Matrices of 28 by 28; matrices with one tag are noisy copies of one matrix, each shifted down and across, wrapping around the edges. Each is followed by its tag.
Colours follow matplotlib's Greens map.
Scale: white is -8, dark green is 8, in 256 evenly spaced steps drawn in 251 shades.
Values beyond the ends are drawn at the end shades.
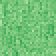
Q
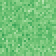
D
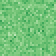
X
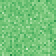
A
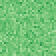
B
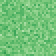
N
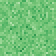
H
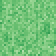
Q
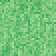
Q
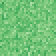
X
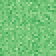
B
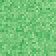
X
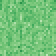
Q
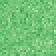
H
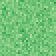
A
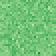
A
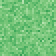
X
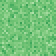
B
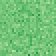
N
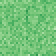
X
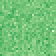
X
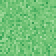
H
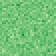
H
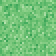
X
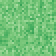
Q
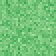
X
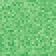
H
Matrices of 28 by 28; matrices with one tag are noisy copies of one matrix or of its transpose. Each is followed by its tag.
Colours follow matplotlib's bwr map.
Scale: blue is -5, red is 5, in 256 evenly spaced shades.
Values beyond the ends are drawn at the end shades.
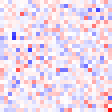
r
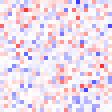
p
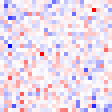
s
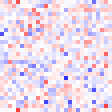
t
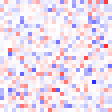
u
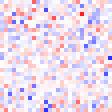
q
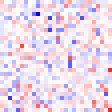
r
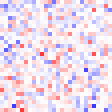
s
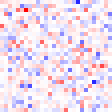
p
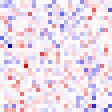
s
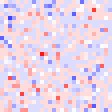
s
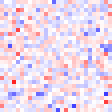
q
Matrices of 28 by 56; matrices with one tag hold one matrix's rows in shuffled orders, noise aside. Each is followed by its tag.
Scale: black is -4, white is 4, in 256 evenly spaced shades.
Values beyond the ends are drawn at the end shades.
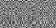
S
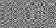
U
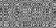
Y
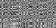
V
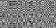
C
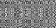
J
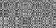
Y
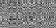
C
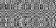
J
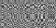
U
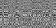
Y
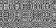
Y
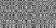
S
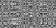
V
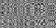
U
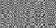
U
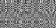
J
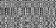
J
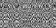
Y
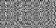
J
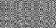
J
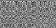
S
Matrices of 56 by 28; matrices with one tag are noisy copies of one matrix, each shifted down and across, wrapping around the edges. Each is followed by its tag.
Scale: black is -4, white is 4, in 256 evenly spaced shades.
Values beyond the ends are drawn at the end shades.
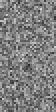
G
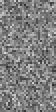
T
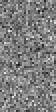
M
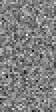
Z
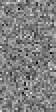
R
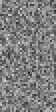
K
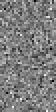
M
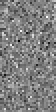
K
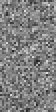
G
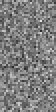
M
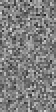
M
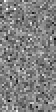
K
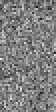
M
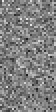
Z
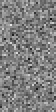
K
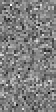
M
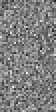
M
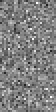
K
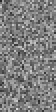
Z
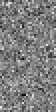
G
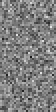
R
